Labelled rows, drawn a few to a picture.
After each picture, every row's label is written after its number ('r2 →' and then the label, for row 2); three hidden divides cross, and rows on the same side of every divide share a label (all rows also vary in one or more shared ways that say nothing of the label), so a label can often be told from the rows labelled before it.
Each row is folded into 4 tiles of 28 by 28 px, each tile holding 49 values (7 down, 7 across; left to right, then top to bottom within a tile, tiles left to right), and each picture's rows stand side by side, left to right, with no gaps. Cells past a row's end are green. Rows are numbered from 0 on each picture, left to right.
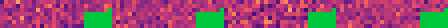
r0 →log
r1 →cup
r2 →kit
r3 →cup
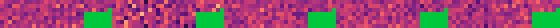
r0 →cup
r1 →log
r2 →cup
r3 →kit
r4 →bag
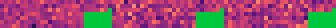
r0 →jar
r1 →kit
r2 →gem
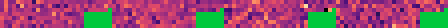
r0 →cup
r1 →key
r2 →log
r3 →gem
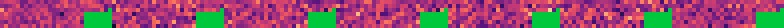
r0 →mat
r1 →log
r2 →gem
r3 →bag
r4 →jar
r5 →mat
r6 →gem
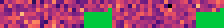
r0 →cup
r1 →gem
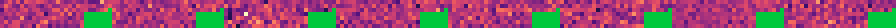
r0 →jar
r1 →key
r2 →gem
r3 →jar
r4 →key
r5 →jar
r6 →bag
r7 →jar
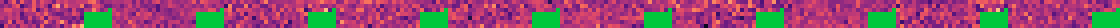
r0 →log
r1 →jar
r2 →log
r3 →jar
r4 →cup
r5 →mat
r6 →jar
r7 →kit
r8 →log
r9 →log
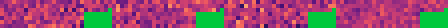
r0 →jar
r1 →bag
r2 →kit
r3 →cup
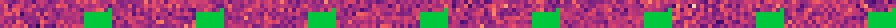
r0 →cup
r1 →log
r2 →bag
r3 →jar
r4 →bag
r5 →bag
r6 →cup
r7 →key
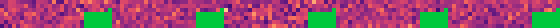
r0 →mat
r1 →jar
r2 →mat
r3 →cup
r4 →bag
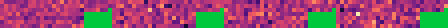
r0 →cup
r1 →log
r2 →cup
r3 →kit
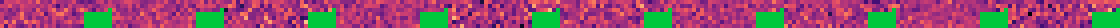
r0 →key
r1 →log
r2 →log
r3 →gem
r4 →log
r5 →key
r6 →jar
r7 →gem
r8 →cup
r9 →log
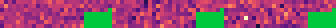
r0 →log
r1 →cup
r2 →log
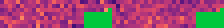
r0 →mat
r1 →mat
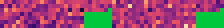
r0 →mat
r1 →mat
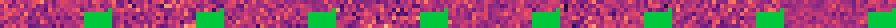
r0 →kit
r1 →cup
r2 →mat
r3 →jar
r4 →key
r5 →jar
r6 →jar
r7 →log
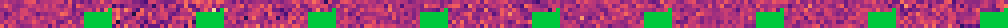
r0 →gem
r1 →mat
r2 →cup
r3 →kit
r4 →cup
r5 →bag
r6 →bag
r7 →jar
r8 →mat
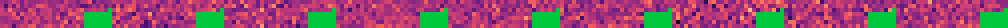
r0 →jar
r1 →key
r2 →log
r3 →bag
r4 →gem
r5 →bag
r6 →log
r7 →bag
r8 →key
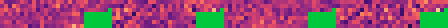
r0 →gem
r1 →mat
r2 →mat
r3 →jar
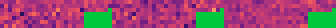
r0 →log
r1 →jar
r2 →log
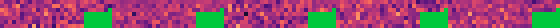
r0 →cup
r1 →log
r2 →cup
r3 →key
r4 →key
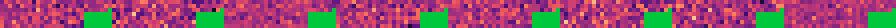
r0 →kit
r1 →kit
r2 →key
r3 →jar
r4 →cup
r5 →jar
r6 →gem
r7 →kit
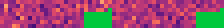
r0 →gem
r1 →mat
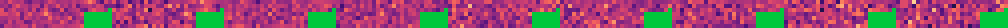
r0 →log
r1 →jar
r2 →cup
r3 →mat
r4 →kit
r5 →bag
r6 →log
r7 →jar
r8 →jar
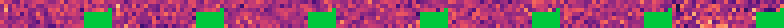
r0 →gem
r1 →cup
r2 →key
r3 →gem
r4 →mat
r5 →jar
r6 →jar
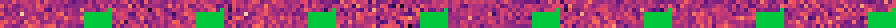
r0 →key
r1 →jar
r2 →mat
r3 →kit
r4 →jar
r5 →mat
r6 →mat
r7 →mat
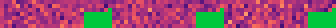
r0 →key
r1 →gem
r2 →jar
